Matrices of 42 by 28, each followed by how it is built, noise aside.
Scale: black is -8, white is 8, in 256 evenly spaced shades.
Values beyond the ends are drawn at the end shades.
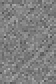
Hankel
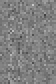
uneven columns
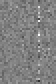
uneven columns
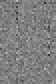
uneven columns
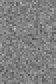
noise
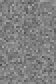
noise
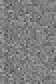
repeating rows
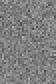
noise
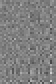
low rank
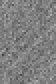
Hankel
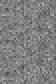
repeating rows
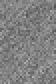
Hankel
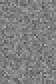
noise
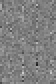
uneven columns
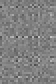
low rank
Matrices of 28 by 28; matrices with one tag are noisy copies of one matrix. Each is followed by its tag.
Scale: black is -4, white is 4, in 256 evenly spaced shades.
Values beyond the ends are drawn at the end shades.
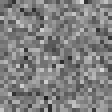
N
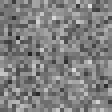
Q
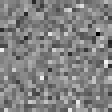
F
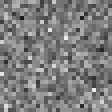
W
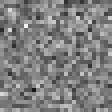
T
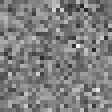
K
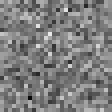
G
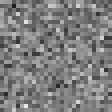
K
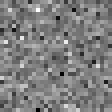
T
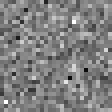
Q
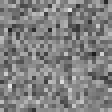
Q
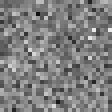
N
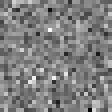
W
